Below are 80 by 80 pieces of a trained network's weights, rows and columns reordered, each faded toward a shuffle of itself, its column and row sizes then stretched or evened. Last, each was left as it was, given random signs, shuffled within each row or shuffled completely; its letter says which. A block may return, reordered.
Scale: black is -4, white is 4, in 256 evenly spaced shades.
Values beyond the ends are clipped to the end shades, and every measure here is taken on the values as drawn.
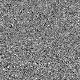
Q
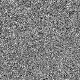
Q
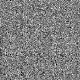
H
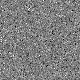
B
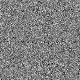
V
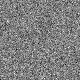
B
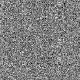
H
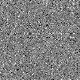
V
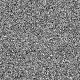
B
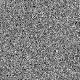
Q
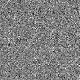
H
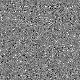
V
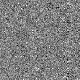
H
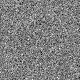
B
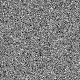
B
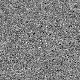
Q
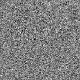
H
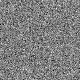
B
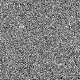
V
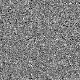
V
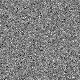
B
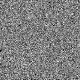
V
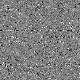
Q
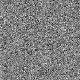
H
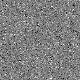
H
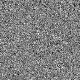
V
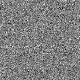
V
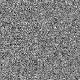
H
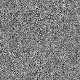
V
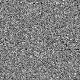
Q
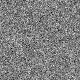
B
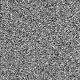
B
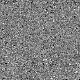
V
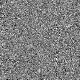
V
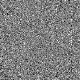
V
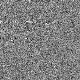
V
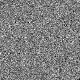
Q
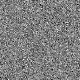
V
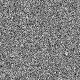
B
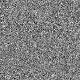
Q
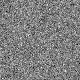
B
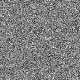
H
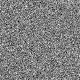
B
